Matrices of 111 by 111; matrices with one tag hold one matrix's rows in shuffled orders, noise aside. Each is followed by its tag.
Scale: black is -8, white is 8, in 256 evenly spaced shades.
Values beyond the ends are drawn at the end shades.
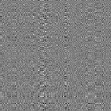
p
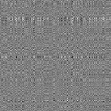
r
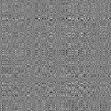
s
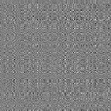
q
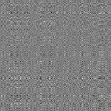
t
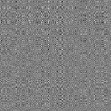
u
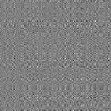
q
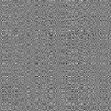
s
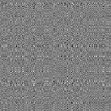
r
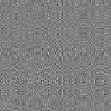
u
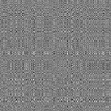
r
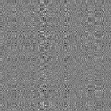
p
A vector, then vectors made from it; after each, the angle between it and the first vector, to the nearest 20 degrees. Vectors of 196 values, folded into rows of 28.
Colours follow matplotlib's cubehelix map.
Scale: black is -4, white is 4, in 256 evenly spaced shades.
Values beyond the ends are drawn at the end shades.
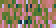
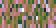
60 degrees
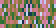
120 degrees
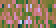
160 degrees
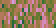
120 degrees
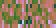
20 degrees
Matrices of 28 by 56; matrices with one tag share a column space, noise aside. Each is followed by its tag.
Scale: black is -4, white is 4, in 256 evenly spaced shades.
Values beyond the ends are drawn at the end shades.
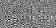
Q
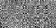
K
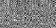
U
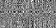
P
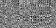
U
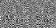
Q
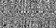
P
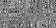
P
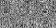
P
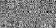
P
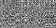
U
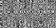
P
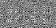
Q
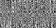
P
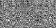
U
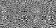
Q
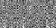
K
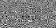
Q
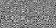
Q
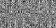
P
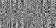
P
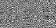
Q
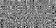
K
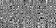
K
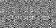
Q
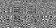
Q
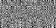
K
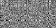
U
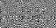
Q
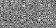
U
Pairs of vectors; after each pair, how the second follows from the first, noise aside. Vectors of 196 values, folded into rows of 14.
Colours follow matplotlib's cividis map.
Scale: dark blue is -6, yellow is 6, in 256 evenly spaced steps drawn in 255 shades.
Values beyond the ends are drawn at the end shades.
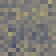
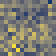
negated, scaled up.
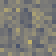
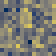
negated, scaled up.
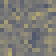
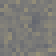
wrapped around, shrunk.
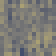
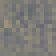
wrapped around, negated, shrunk.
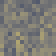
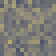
wrapped around, negated.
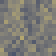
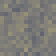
wrapped around, shrunk.
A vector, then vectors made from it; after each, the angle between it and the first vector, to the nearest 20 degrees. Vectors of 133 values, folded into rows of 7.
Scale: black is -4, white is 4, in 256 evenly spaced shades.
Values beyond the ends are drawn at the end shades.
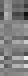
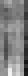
80 degrees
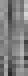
120 degrees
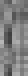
60 degrees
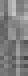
120 degrees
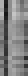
120 degrees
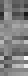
20 degrees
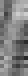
140 degrees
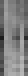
80 degrees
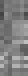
40 degrees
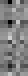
100 degrees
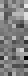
140 degrees
